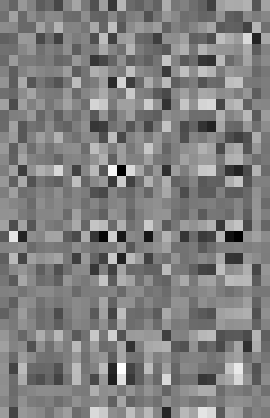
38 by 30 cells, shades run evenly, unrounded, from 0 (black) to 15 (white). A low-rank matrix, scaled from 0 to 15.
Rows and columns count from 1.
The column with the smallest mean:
13
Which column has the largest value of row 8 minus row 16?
14
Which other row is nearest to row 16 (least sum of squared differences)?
31
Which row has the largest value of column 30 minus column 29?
4
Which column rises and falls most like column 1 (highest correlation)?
17
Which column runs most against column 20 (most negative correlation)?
9
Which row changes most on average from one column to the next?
22
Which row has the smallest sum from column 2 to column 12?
12
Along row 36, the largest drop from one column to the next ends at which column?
25
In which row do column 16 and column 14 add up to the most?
34
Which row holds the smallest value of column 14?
16
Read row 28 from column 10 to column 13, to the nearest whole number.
8 7 10 6
